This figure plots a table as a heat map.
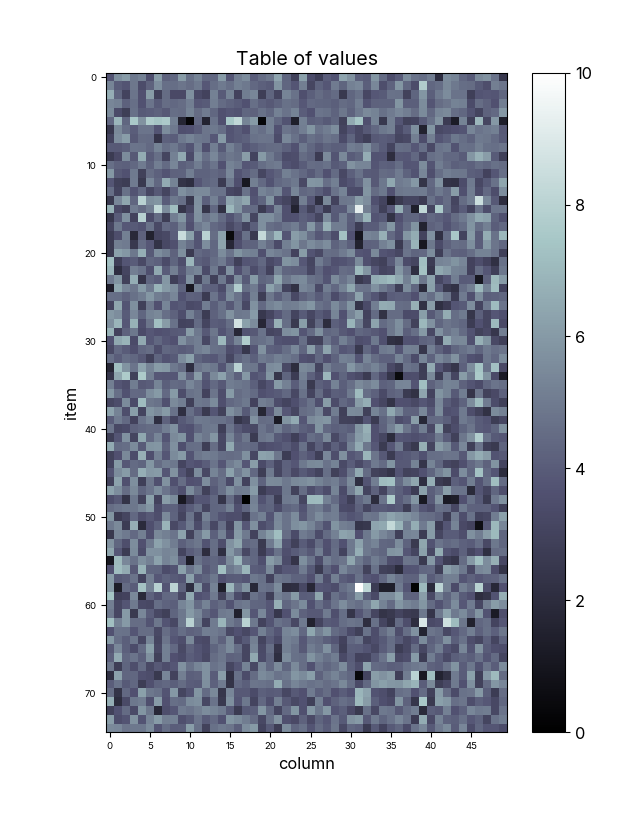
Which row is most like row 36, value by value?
42
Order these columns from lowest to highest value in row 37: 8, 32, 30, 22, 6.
22, 30, 6, 8, 32
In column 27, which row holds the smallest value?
28
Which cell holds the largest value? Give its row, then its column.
58, 31
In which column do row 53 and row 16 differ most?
4
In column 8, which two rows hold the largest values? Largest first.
58, 15
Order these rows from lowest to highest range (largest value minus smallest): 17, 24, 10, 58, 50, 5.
10, 50, 17, 24, 5, 58
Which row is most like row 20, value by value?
0
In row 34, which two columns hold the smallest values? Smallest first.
36, 49
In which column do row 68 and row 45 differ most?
31
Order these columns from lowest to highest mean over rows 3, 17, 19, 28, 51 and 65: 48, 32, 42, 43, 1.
32, 42, 43, 48, 1
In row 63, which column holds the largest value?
25
